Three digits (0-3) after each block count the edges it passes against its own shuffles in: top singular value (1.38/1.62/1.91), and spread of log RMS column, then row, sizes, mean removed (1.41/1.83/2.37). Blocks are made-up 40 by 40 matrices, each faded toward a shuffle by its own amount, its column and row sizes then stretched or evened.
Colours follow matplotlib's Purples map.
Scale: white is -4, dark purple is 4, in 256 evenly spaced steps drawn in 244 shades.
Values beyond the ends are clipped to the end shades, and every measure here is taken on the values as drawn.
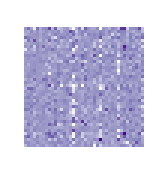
2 2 1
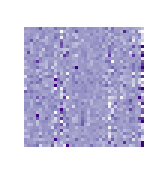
2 3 0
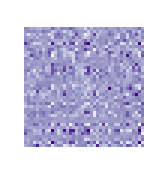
3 2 3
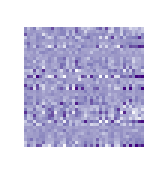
3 1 3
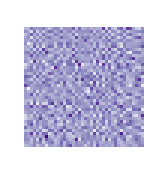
3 0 1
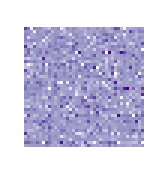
0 0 1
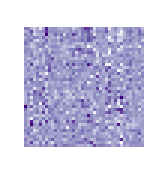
2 2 0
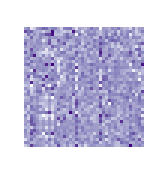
2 2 0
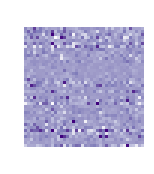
1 1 3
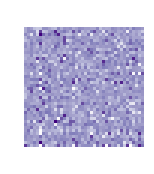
1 1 1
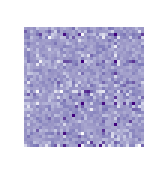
0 1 2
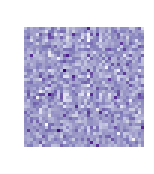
2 1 0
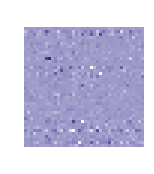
1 0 2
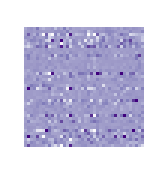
1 1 3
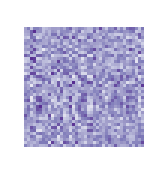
3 1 2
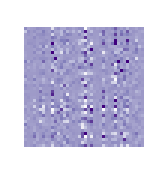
2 3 1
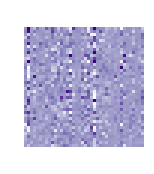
2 3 0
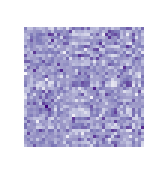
3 0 0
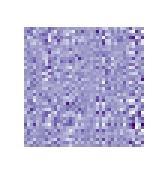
3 3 2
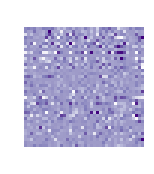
2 1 3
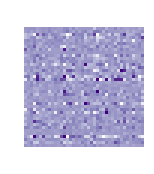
0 2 3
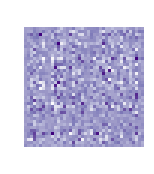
0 3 2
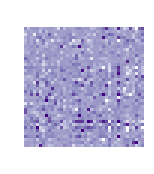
2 2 1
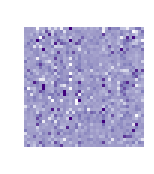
0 2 0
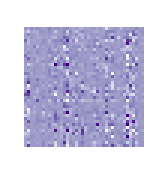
1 3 1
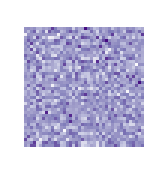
3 0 0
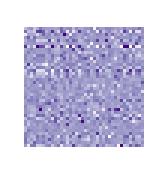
3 0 2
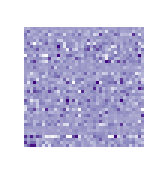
0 0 3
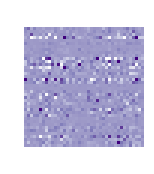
1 1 3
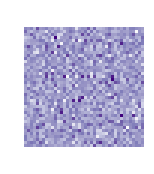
2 0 0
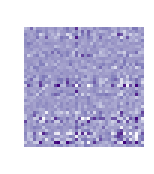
3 2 3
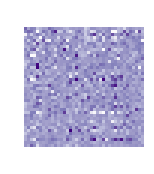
2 1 2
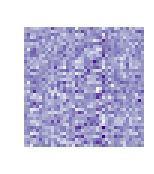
3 2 0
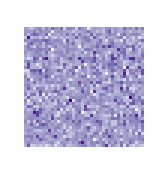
1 0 0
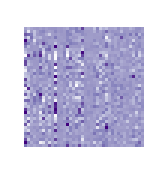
2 3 0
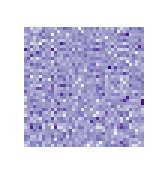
3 1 0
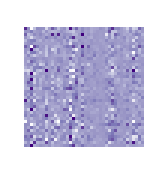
1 3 1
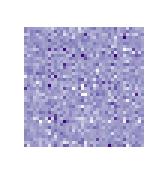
0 2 1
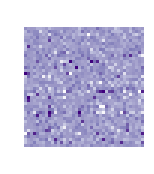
1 1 1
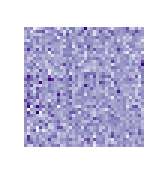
1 2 0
